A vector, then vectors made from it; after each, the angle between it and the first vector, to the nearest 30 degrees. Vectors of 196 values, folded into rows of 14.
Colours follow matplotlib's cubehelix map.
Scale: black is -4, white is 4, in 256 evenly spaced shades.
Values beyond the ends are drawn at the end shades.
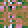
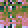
150 degrees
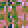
150 degrees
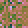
150 degrees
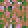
30 degrees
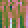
60 degrees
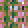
120 degrees
